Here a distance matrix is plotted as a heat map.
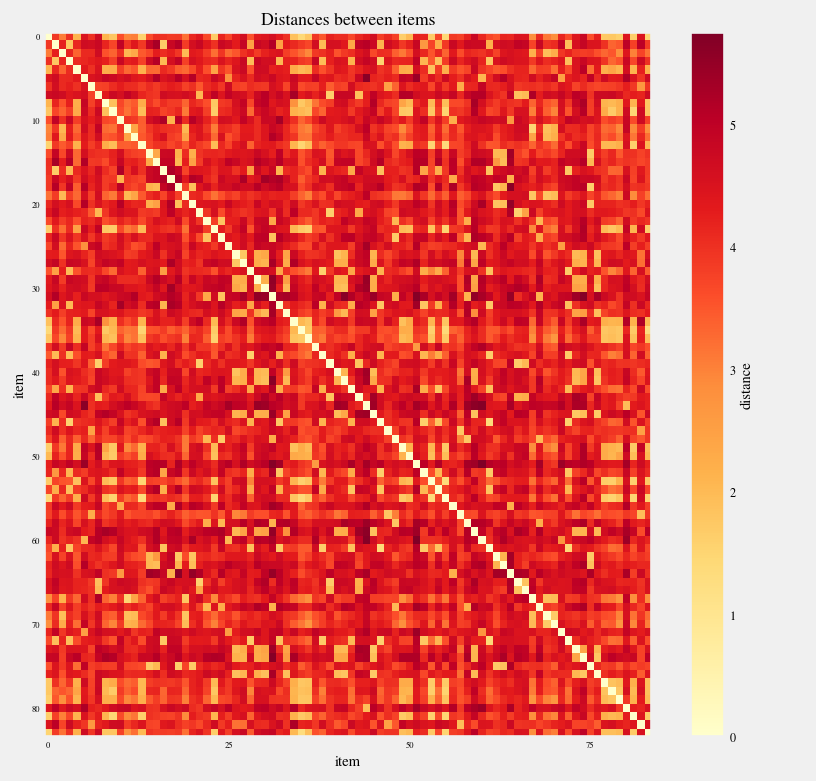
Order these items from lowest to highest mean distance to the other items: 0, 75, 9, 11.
0, 9, 11, 75
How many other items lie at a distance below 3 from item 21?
5
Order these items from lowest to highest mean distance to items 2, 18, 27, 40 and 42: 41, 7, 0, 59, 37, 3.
41, 59, 0, 3, 37, 7
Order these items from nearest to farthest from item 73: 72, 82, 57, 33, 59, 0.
59, 33, 57, 82, 72, 0
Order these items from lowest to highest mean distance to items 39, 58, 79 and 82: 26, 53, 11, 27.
53, 11, 26, 27
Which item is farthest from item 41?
31
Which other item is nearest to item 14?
75
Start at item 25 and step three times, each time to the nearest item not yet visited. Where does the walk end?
71
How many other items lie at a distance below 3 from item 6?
3
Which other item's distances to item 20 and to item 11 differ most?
67
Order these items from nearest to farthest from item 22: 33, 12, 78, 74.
78, 12, 33, 74
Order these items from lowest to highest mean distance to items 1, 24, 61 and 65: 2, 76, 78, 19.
78, 19, 2, 76
